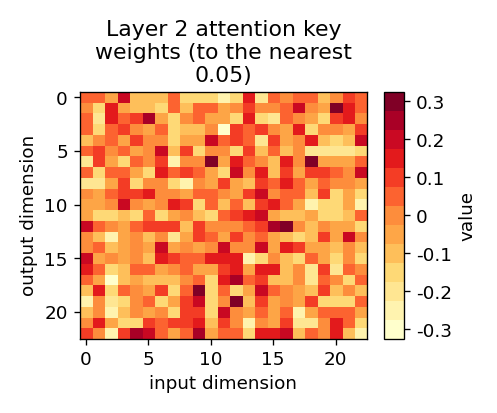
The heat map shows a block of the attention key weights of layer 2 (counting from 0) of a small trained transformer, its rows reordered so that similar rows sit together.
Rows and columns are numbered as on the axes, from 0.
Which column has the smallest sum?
2
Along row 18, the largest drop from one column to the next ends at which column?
10
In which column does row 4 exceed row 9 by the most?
22
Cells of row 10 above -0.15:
18
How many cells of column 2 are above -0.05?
10
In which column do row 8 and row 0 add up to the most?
3
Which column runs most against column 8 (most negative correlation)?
17
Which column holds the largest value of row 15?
0
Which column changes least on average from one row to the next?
8
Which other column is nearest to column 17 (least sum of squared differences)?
13
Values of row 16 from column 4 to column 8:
0.05 0.05 -0.05 0 0.05
